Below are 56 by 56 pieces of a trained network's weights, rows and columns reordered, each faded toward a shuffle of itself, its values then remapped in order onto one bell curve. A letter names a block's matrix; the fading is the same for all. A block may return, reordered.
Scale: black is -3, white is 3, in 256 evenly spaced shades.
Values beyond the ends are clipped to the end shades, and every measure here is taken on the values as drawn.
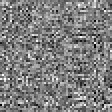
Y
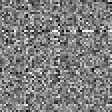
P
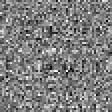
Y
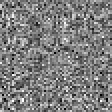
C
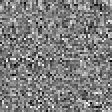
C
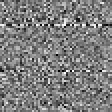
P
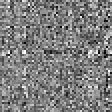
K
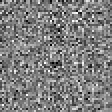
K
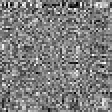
P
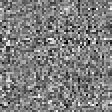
K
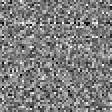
P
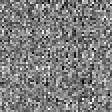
Y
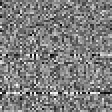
P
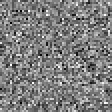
C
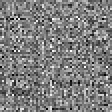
K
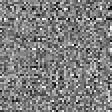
P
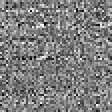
K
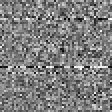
P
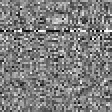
P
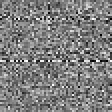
P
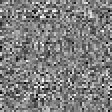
K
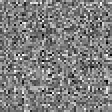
Y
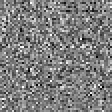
C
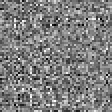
K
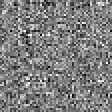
C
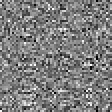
Y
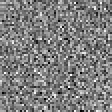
C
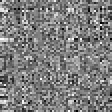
K
